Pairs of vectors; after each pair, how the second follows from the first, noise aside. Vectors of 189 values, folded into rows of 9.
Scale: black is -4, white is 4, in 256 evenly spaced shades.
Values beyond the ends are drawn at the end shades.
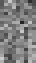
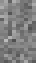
reversed, shrunk.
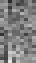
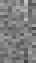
reversed, shrunk.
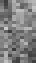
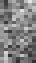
copied.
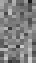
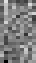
reversed.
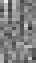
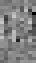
wrapped around, negated, partly zeroed.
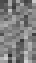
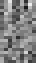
reversed.
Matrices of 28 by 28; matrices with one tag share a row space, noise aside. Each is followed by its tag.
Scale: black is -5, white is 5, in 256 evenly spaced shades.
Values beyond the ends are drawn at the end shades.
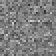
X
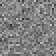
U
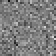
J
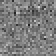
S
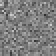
X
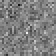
X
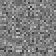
S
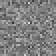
S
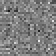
J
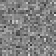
S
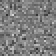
X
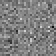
J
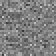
U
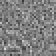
U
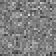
S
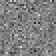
X
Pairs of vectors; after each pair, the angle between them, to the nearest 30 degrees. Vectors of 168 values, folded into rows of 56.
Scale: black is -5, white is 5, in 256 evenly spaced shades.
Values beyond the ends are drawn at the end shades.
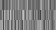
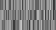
90 degrees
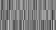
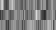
120 degrees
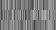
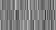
120 degrees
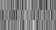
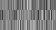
30 degrees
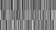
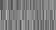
60 degrees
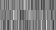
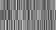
90 degrees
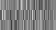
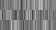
150 degrees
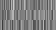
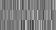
90 degrees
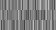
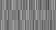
150 degrees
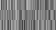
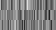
30 degrees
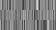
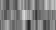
90 degrees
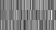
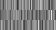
30 degrees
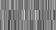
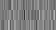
150 degrees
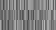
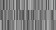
30 degrees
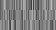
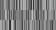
30 degrees
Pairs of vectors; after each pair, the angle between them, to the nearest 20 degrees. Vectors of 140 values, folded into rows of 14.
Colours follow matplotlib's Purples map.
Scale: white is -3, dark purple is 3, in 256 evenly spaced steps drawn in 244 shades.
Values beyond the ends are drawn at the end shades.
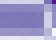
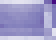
20 degrees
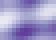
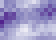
160 degrees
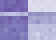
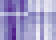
40 degrees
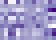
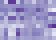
160 degrees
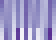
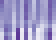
20 degrees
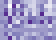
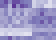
60 degrees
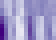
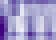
40 degrees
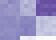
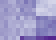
160 degrees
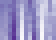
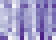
140 degrees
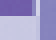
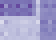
20 degrees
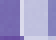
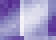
40 degrees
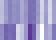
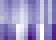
40 degrees
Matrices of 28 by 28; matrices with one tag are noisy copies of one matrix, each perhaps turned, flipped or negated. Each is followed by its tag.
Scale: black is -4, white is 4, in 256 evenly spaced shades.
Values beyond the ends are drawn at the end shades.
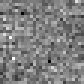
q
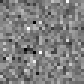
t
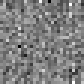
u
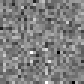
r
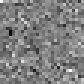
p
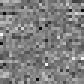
u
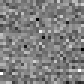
u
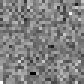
p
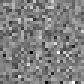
r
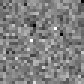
t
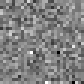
r
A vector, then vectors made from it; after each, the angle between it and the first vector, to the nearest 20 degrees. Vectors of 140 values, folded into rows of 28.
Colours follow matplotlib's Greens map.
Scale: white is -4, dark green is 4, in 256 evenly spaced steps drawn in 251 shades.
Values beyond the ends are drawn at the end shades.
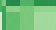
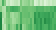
160 degrees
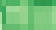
40 degrees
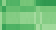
40 degrees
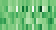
100 degrees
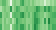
120 degrees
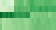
100 degrees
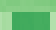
100 degrees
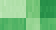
100 degrees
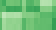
120 degrees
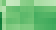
160 degrees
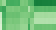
40 degrees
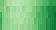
120 degrees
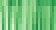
80 degrees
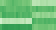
100 degrees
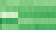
120 degrees
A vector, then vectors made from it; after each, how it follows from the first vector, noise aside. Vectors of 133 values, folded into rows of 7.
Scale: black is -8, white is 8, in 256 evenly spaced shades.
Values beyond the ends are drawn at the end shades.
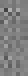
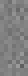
reversed, shrunk.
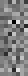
wrapped around, scaled up.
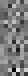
wrapped around, scaled up.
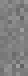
reversed, shrunk.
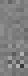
reversed, partly zeroed.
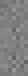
wrapped around, shrunk.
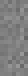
reversed, shrunk.
